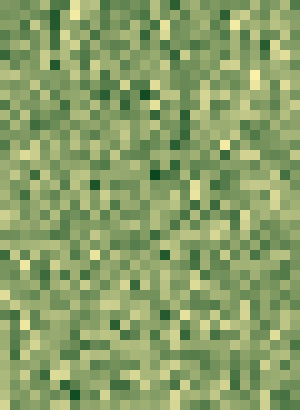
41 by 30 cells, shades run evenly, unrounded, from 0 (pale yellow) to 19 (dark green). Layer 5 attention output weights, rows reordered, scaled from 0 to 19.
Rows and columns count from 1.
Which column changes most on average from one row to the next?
23
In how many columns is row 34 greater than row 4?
14
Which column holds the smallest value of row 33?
3
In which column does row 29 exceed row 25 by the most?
5
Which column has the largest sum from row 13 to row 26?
19
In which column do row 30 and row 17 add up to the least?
1
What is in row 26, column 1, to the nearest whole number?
15
